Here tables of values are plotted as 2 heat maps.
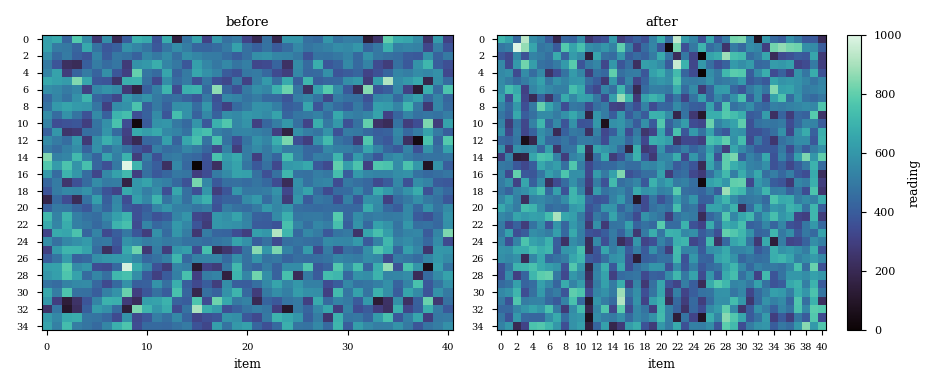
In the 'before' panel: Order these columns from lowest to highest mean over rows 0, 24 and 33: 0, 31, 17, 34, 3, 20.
20, 17, 31, 0, 3, 34
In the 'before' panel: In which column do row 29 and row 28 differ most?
37
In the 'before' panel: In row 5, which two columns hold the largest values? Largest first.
34, 3
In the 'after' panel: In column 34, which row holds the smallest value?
24
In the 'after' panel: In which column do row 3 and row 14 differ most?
3
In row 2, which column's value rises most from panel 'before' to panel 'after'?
28
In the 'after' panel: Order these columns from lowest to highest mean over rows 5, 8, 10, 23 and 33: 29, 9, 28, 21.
21, 9, 29, 28
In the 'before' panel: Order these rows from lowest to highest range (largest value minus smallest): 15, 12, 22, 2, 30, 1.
2, 1, 22, 30, 12, 15
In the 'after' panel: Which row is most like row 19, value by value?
26
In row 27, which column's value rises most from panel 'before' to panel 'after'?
15
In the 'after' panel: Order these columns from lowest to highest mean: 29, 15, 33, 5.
33, 15, 5, 29
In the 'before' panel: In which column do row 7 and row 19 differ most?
3
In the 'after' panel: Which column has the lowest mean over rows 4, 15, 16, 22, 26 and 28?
25
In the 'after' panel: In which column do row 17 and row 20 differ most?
30
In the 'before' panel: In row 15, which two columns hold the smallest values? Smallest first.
15, 38
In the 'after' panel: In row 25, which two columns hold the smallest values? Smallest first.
11, 21
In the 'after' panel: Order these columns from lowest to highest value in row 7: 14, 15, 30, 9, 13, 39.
13, 39, 9, 14, 30, 15
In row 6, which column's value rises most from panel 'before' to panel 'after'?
9
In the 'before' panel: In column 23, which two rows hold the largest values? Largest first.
23, 25
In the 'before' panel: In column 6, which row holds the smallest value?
25
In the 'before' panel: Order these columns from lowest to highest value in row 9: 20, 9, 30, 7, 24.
9, 24, 30, 20, 7
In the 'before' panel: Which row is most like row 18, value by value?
7
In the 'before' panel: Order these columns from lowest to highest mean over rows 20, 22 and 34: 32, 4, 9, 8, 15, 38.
9, 15, 4, 38, 32, 8
